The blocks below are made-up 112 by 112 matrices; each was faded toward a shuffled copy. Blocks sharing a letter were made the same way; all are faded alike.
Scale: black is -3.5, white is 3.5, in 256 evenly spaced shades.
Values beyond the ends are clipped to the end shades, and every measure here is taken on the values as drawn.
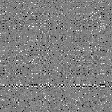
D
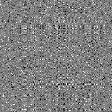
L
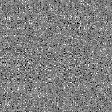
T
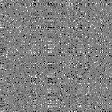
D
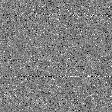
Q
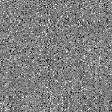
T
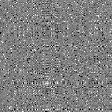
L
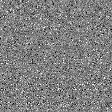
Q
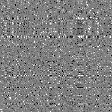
D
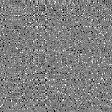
L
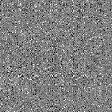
T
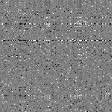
D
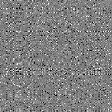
L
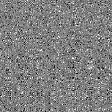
T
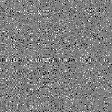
L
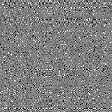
D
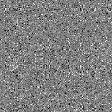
T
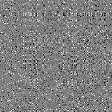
L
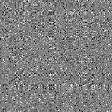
L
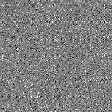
T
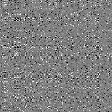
L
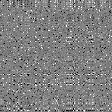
D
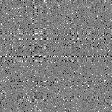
D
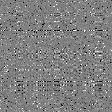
D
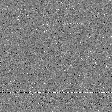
Q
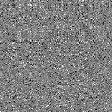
T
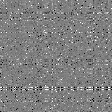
D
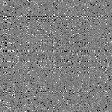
D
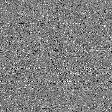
Q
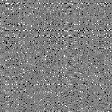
D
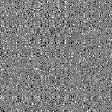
L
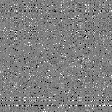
D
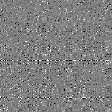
D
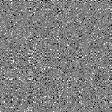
L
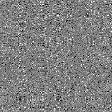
T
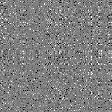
L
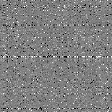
D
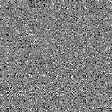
T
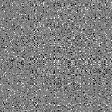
L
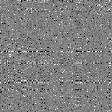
D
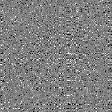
L
